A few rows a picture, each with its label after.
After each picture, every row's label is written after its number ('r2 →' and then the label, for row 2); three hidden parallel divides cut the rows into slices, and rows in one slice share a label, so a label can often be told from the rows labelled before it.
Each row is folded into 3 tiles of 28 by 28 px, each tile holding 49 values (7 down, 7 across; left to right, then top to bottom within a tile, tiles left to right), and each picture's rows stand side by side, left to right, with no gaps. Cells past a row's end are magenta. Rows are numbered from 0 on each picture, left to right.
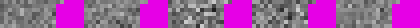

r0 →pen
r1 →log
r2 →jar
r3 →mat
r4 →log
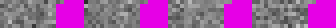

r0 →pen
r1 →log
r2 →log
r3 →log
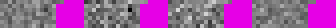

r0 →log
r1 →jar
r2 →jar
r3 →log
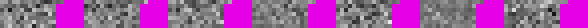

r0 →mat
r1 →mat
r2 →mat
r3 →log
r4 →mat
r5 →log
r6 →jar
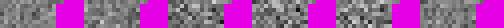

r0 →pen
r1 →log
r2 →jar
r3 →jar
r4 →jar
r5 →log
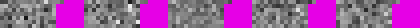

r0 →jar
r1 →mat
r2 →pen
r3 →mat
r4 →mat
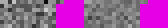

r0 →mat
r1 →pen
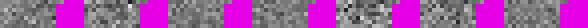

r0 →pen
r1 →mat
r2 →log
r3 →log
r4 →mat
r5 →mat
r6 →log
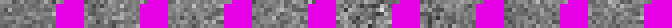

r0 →log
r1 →log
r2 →log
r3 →log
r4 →mat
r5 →log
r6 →log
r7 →log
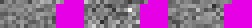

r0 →log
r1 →mat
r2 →log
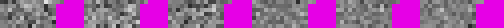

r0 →jar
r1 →mat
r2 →mat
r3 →pen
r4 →pen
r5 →pen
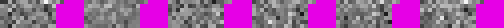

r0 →jar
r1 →log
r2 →mat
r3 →jar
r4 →jar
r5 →jar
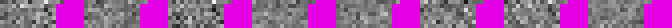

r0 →jar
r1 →log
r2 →jar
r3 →pen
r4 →pen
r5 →mat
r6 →jar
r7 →log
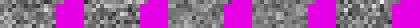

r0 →mat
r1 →jar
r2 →log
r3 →pen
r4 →jar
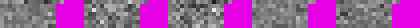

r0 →pen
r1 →jar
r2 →mat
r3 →log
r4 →log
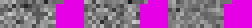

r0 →mat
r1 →mat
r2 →pen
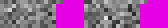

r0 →jar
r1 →jar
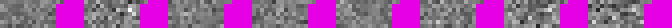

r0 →log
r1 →mat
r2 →log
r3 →log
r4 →log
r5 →log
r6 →mat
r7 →mat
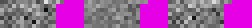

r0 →jar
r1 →log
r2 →jar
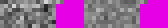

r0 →jar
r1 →pen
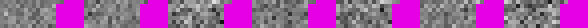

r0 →pen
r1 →log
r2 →jar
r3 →pen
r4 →jar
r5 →log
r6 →mat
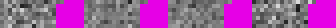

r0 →mat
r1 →pen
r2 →pen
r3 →jar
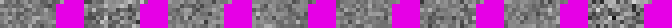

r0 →pen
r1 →jar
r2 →pen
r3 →pen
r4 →log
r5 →log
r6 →pen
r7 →jar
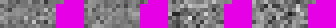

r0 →pen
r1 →pen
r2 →jar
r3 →mat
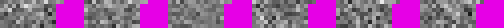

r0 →jar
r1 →jar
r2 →log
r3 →mat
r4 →jar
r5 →jar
